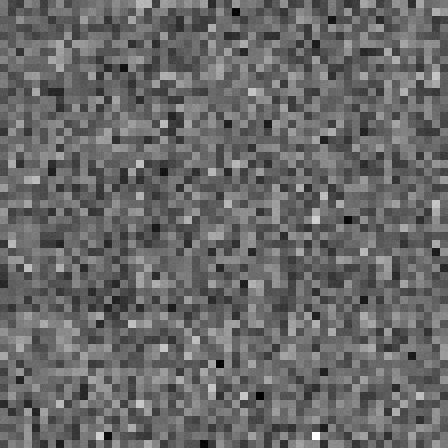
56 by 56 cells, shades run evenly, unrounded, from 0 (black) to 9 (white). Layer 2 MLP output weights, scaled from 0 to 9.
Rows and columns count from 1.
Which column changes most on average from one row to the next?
40
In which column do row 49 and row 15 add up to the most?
27
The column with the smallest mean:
22
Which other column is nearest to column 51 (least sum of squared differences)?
5
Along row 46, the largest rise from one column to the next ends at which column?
29
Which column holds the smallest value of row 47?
41
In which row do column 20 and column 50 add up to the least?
35
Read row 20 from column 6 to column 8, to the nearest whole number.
5 5 6
